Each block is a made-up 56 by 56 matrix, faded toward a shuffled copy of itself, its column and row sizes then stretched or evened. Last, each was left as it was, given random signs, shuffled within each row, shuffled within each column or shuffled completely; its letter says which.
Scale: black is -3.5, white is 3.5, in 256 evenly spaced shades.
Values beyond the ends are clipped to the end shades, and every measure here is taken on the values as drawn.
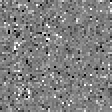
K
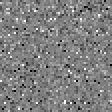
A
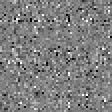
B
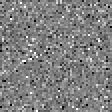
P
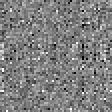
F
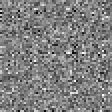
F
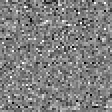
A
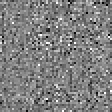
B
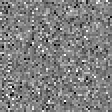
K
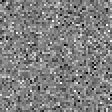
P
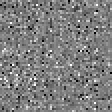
B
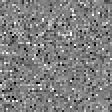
A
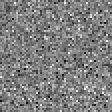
P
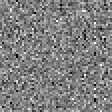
K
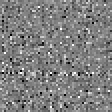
B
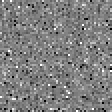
A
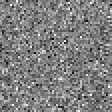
P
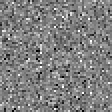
K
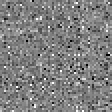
F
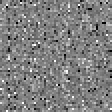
K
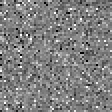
K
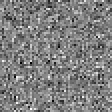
F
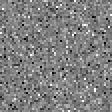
P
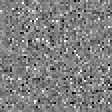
F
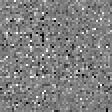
B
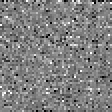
A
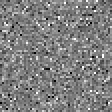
P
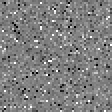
P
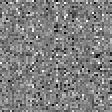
F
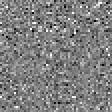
F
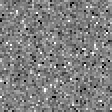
P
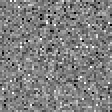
P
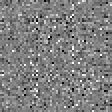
F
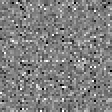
F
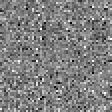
F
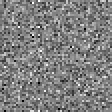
K
